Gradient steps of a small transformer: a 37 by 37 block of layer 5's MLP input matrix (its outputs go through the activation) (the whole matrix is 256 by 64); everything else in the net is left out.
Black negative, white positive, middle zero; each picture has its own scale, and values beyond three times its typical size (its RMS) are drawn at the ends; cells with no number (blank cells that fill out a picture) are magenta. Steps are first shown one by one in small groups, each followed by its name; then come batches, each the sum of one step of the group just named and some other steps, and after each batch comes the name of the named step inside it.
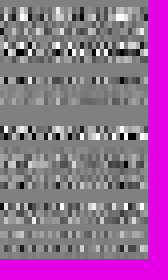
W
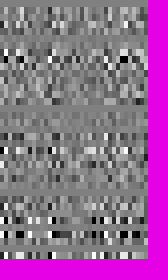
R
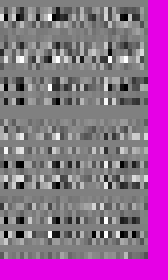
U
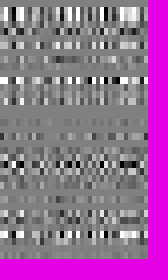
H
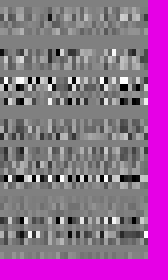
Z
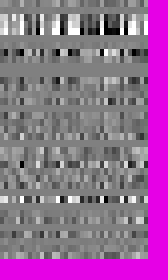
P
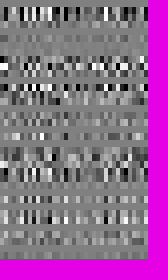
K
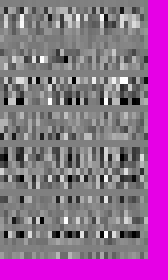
Z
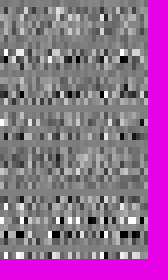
R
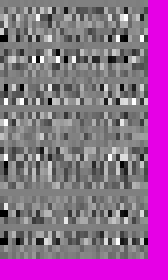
K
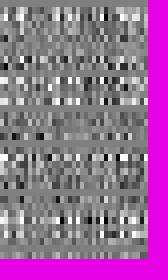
H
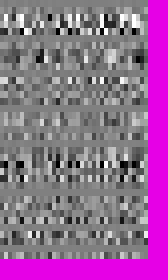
H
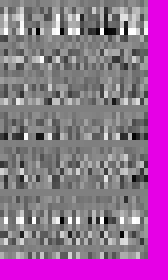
P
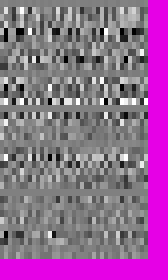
H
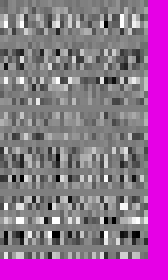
R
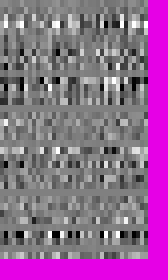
P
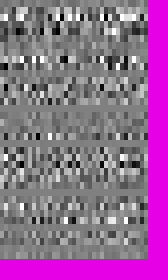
H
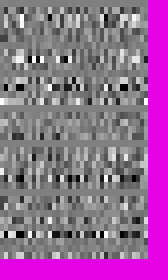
Z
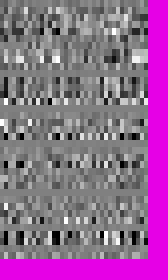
W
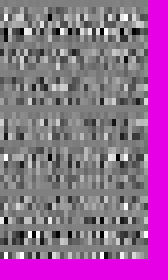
R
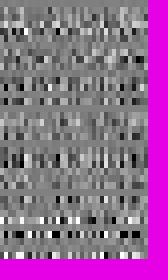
R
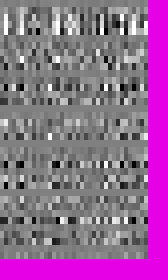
P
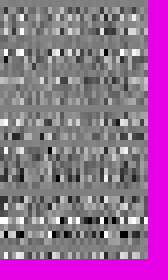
R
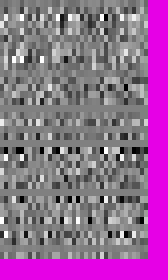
K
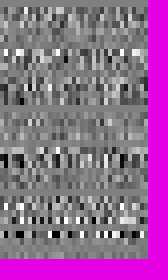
K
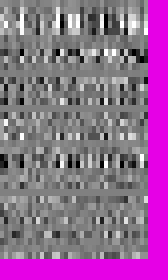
P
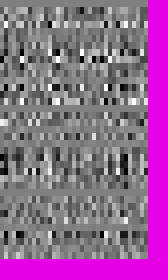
K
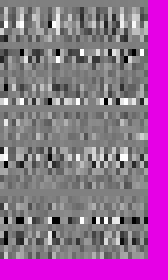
R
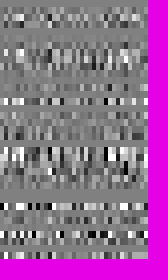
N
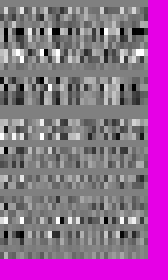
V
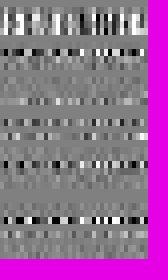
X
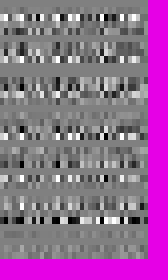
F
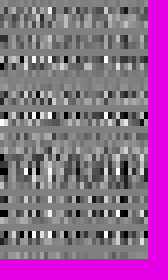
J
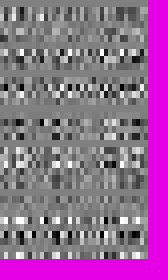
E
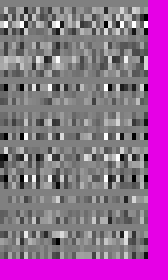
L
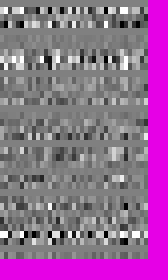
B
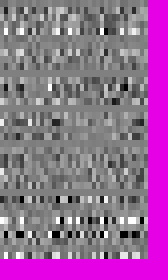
E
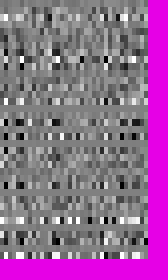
E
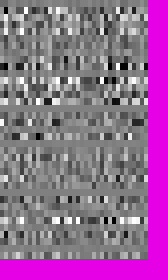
J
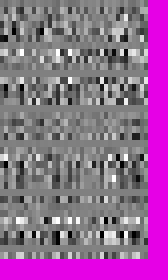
E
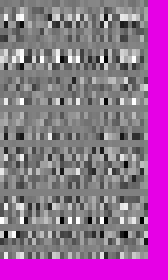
N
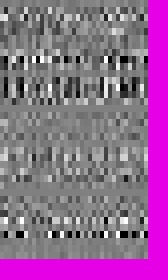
J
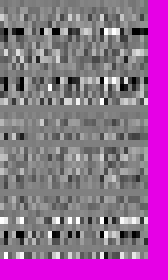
V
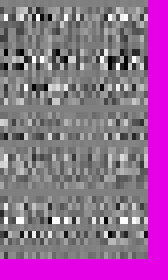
J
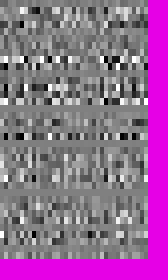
B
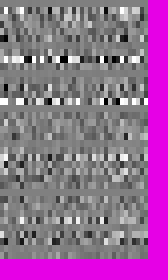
B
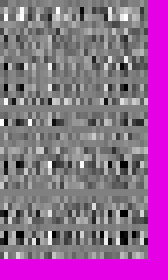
J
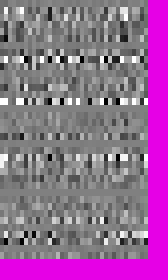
B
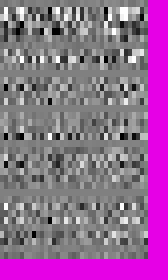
B
